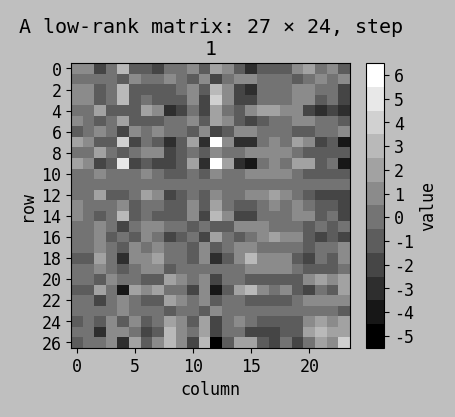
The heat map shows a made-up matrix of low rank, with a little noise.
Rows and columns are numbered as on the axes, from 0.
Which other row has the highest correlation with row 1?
26
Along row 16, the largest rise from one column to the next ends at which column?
12
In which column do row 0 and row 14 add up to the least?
15
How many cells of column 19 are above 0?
10
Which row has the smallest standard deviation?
11
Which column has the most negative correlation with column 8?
17
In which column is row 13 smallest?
23
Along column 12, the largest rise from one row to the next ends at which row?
7
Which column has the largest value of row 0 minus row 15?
4
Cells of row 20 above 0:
8
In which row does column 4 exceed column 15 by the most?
9
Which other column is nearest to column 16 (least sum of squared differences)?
6
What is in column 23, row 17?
1
